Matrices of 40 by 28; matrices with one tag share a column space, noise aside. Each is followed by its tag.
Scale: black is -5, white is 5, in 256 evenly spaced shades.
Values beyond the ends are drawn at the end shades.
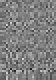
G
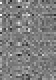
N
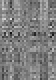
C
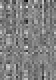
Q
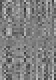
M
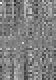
M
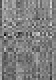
C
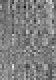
Q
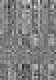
Q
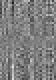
M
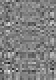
G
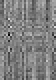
C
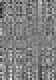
M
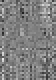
M
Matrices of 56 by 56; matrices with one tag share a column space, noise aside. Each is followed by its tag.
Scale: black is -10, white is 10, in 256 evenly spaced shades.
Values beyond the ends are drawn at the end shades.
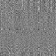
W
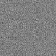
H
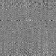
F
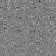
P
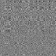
P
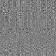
W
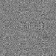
H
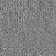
W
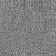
W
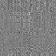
W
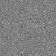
H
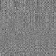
W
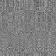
W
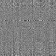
F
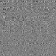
P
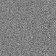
H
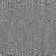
F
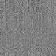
W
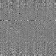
F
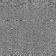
F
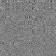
P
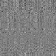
W
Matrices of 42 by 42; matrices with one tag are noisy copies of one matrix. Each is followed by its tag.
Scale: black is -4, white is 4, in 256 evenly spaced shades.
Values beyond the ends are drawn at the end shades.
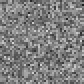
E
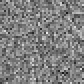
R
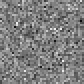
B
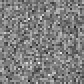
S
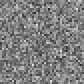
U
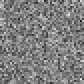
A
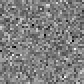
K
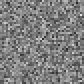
B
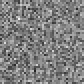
R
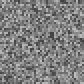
R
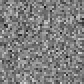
S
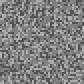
K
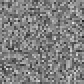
U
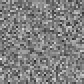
K
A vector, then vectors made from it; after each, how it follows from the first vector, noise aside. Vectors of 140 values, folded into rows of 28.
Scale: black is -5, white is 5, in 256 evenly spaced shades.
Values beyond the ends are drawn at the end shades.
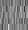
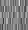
reversed.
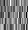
wrapped around, scaled up.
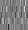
negated, partly zeroed.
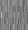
wrapped around, shrunk.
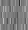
reversed, negated, partly zeroed.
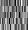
wrapped around, scaled up.
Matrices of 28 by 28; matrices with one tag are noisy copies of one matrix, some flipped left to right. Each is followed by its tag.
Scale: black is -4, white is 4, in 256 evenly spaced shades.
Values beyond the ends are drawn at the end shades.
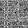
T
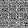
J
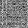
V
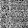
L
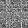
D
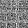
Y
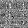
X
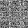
T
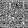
X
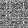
X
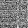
L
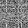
D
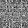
D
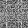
D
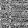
L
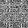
D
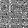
L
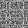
X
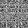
D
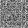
V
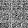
Y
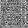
V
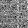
L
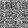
X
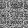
X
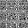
Y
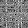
D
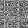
T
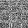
Y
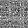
T
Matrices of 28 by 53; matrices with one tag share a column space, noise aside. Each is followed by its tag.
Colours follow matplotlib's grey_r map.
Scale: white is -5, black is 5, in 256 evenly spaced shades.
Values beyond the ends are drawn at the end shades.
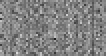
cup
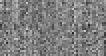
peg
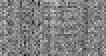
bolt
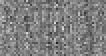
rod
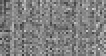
peg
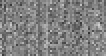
peg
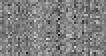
cup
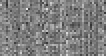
peg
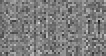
cup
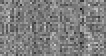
rod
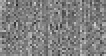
peg
